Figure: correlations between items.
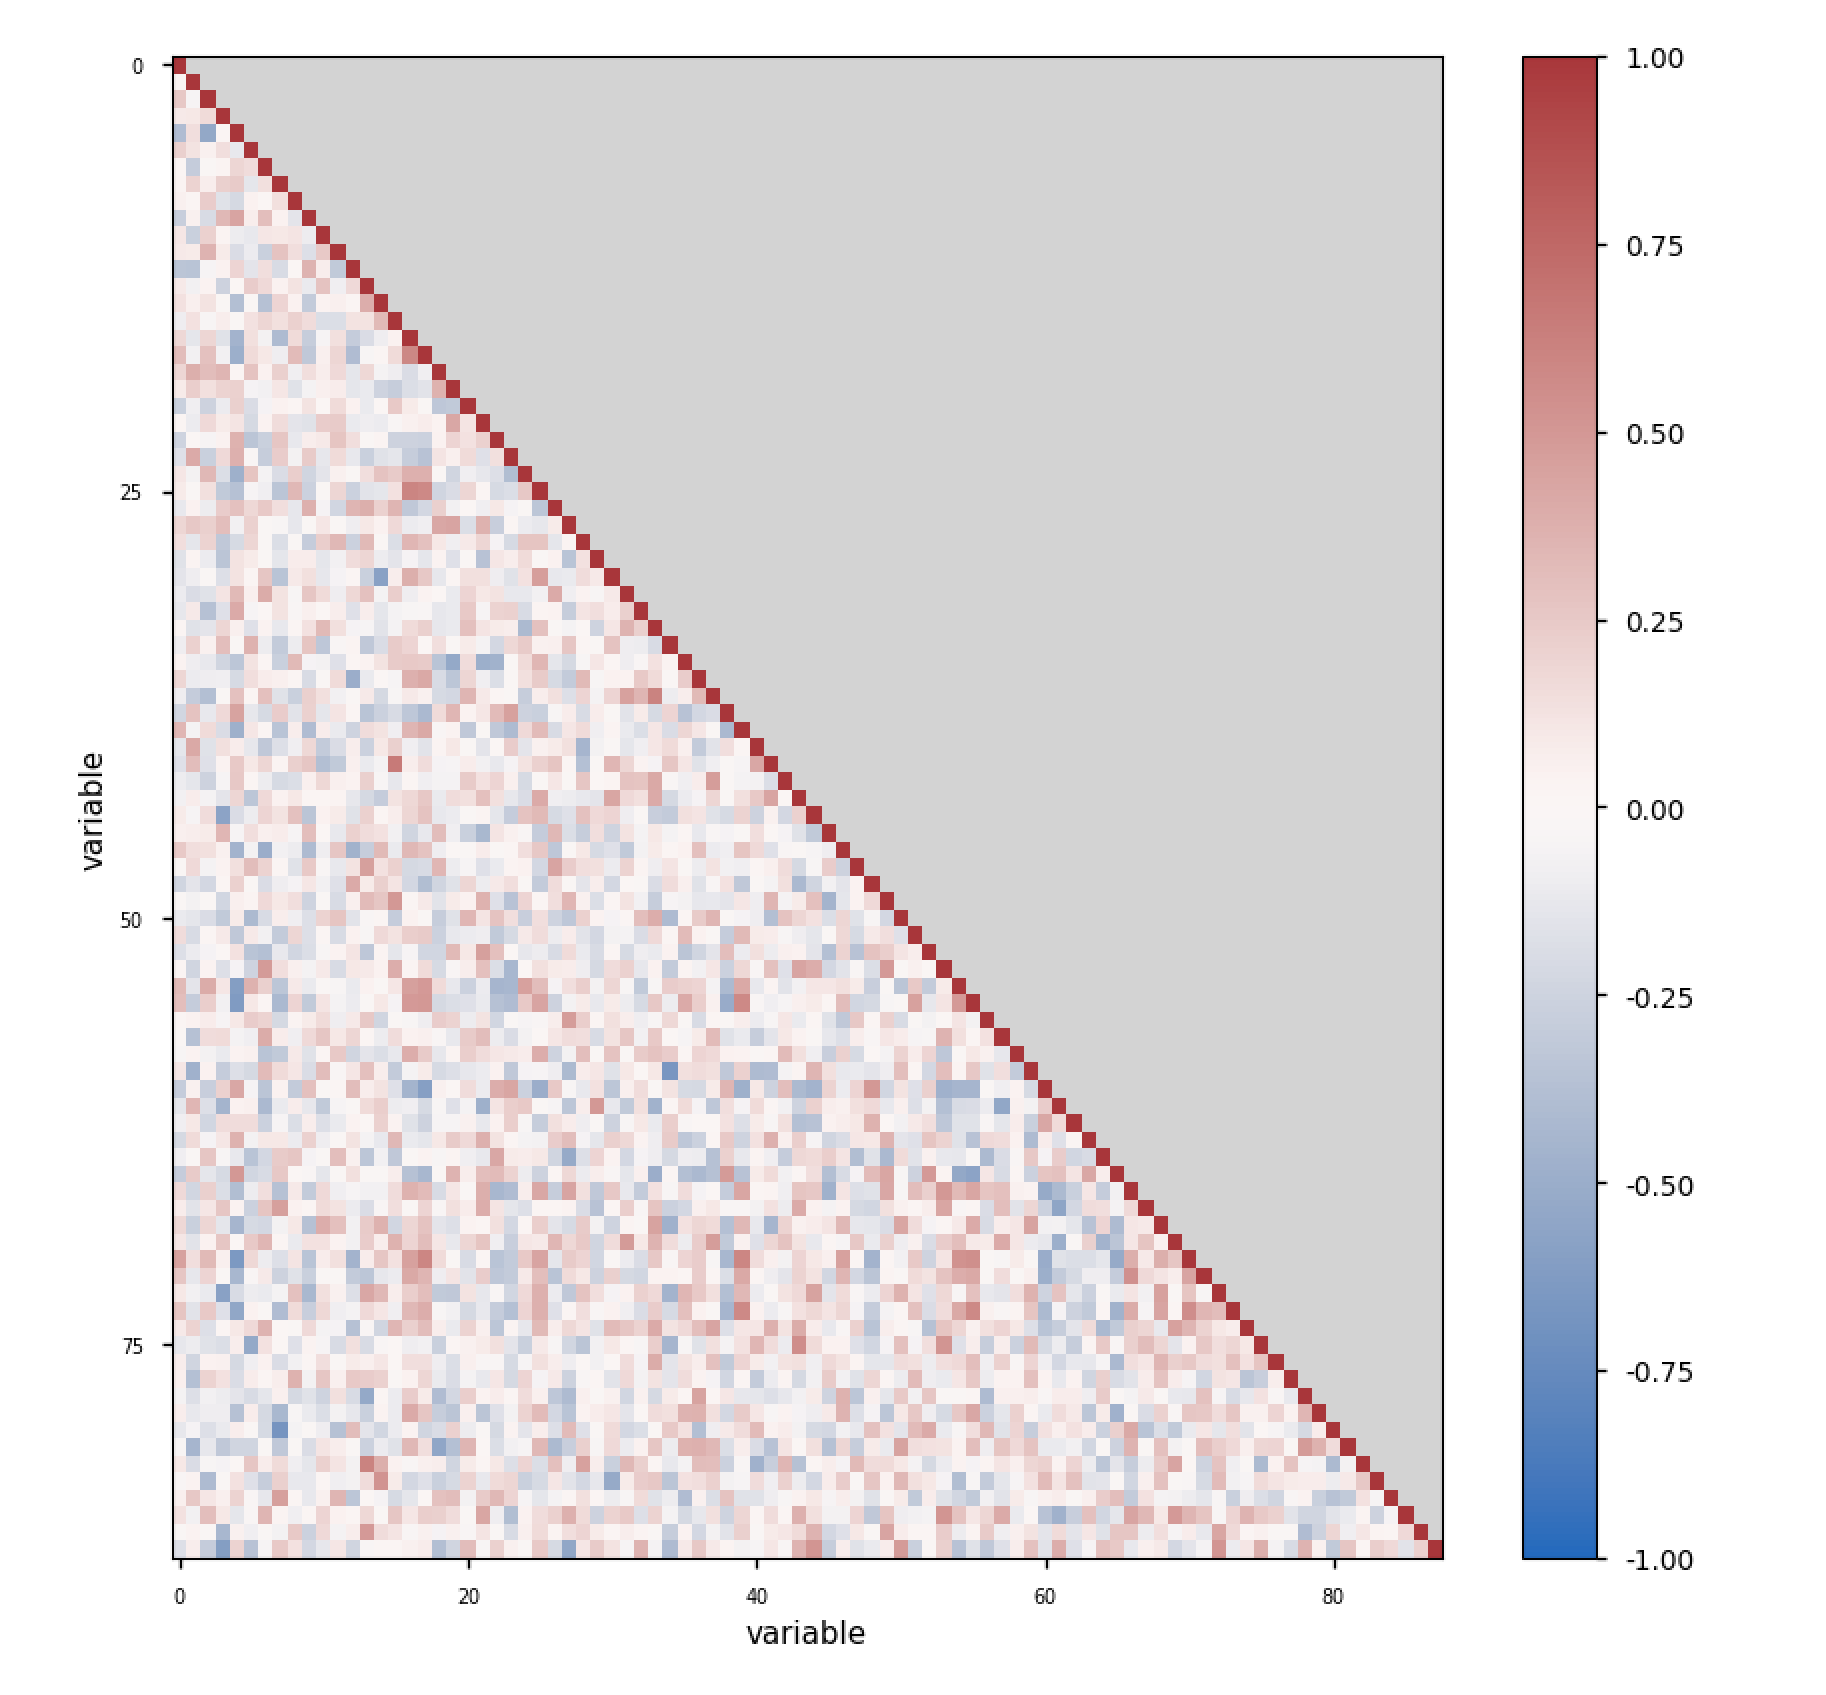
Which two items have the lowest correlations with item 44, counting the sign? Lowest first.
3, 60
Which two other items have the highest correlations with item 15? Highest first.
41, 49
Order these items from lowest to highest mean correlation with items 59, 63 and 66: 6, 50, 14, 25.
14, 50, 25, 6
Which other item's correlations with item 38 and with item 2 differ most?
4
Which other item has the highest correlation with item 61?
29
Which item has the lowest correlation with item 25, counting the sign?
60
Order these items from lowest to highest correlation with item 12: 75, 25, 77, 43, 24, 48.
25, 43, 24, 75, 77, 48
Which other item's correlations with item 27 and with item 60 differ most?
66
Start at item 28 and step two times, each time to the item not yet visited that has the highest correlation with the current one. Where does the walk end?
13
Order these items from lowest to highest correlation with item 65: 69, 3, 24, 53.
69, 3, 24, 53
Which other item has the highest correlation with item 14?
83
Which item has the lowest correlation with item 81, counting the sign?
18
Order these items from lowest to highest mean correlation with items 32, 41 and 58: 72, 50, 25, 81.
81, 50, 72, 25
